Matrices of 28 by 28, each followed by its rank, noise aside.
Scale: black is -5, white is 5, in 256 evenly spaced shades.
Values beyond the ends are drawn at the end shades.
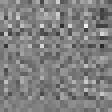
three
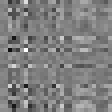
two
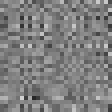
three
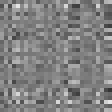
two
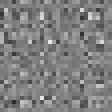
four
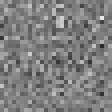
six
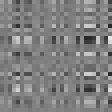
one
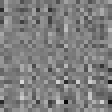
three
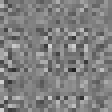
three
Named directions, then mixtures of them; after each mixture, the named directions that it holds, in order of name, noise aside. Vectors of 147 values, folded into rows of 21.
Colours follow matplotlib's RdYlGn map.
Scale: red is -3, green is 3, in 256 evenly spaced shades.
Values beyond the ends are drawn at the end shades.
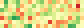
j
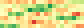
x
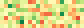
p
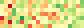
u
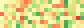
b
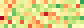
u, x.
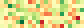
p.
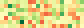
p.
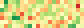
j.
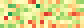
p, x.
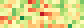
p, u.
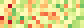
u.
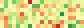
b, j, p.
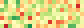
j.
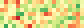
j, x.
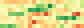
x.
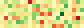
b, p.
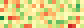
j.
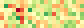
b, j, p.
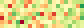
b, u.
